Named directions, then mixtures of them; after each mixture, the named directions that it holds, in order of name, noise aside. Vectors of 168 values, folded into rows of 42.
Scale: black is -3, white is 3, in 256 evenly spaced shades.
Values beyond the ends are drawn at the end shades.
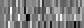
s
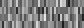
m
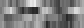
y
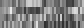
m, s, y.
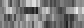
y.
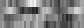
y.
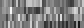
m, s, y.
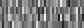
m.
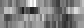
y.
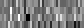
s.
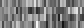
m, y.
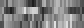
y.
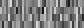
m.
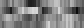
y.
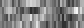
m, y.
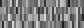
m.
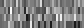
s.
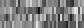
m, s, y.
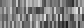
m, s, y.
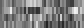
m, s, y.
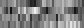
s, y.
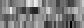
s, y.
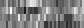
s, y.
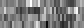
m, y.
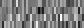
m, s.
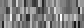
m, s, y.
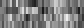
m, s, y.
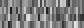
m, s.
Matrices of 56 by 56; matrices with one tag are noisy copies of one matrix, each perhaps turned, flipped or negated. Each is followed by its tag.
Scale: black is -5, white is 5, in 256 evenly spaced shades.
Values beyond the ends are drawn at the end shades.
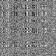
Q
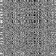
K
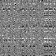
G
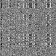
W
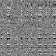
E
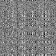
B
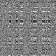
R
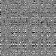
B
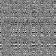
B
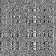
R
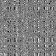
E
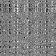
G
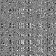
Q
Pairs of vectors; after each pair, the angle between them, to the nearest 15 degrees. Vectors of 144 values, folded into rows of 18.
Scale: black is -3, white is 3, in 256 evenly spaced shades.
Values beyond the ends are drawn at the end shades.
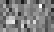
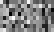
60 degrees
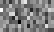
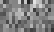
90 degrees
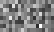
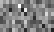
75 degrees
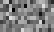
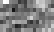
60 degrees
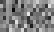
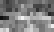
105 degrees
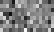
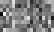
135 degrees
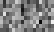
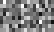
150 degrees
